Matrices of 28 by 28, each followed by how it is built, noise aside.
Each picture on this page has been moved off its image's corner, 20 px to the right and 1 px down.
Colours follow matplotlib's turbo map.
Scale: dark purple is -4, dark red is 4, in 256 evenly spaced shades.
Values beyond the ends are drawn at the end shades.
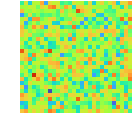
blocks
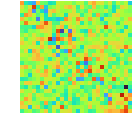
block diagonal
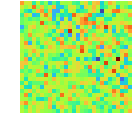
upper triangular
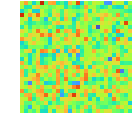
blocks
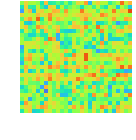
blocks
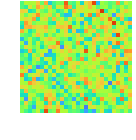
Toeplitz
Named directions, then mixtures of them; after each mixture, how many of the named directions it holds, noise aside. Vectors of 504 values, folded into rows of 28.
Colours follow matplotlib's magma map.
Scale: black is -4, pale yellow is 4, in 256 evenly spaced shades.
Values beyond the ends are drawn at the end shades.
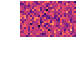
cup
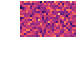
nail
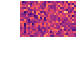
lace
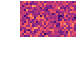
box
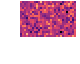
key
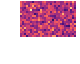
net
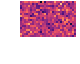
three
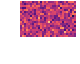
four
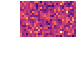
one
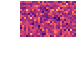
four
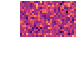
one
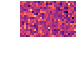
three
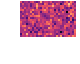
one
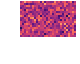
two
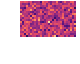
three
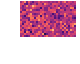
two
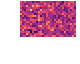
three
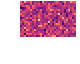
two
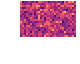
three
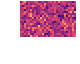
three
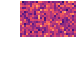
three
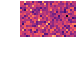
four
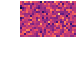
one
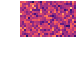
two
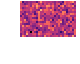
three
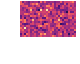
four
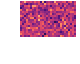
two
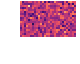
two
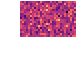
two
